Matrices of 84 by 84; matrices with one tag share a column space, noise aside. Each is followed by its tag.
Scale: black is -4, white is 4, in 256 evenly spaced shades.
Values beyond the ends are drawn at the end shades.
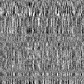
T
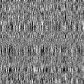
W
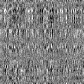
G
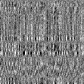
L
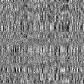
W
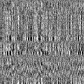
L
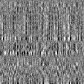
L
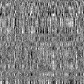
T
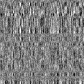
T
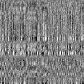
L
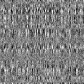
G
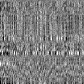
L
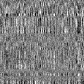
T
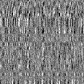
T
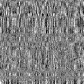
T
